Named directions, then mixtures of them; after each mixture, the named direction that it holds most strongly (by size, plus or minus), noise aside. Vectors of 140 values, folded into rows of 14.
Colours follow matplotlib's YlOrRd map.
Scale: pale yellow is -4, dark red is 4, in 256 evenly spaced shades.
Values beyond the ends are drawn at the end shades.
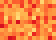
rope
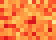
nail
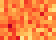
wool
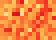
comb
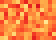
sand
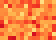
rope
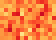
comb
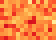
nail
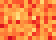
rope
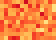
sand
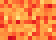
rope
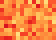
nail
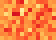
comb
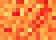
comb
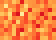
comb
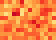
comb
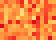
rope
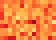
rope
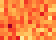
wool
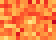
nail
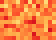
nail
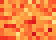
nail
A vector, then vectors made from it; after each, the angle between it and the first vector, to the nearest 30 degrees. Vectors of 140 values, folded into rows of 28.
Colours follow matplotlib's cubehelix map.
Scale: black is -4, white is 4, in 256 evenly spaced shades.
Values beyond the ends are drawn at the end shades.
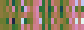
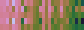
150 degrees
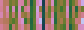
60 degrees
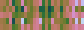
30 degrees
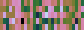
120 degrees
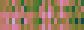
150 degrees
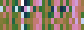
60 degrees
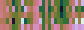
30 degrees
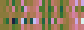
30 degrees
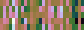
150 degrees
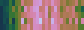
60 degrees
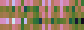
150 degrees
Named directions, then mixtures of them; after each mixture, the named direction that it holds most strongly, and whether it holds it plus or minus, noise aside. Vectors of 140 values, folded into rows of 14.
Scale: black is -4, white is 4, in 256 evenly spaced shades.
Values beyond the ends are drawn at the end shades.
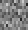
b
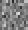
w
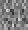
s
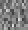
s, plus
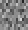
s, plus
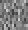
s, plus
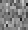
b, plus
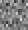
b, minus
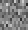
b, plus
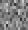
b, plus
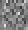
w, plus
